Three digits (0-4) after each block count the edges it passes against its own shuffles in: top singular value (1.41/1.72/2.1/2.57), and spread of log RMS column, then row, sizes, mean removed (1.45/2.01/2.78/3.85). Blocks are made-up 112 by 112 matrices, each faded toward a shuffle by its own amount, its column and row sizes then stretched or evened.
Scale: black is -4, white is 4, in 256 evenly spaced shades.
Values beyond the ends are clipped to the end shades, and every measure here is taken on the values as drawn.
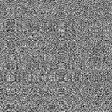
4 0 2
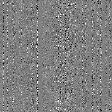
2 4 0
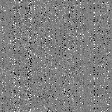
2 3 0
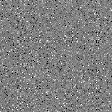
3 1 0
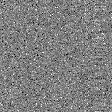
2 0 0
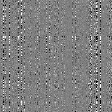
4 4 1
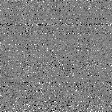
0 1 3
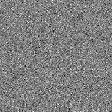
3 0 0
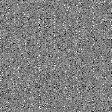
2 2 0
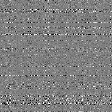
3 2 4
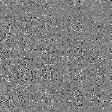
1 3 3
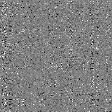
2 2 2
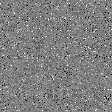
0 1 2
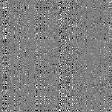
4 4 2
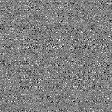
3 0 3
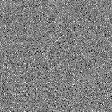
3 0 1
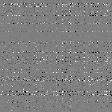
3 2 4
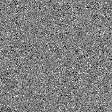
1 1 1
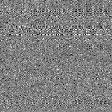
4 0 3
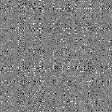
3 3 3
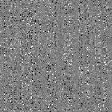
3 3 0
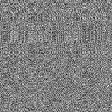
4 0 1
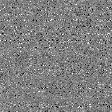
1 0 3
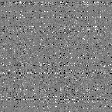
3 2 3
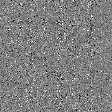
0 2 1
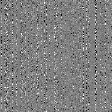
2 4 0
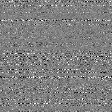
1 0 4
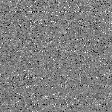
2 0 2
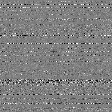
2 0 4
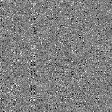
3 2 0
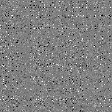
0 2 2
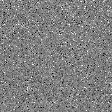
0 1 1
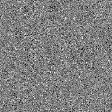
2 1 1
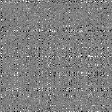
3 3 3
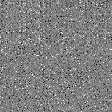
3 0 0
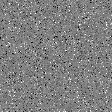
0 1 0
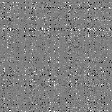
1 3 3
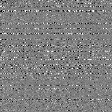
3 1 4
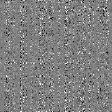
0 4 2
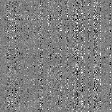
1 4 2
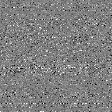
2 0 3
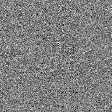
2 1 0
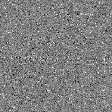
2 0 1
